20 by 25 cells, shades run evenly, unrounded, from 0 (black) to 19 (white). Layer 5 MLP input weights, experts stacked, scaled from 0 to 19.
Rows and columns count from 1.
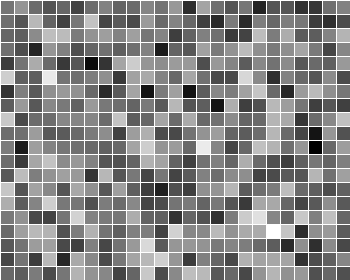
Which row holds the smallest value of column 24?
2
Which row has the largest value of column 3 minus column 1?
5
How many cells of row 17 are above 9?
18
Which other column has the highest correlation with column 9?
25
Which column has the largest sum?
4
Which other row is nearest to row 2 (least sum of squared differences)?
8
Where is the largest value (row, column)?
17, 20
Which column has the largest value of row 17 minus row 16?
13
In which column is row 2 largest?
7
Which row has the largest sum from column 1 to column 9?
3
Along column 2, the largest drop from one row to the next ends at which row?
14
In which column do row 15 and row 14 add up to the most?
1
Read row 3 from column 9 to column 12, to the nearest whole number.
10 12 9 10
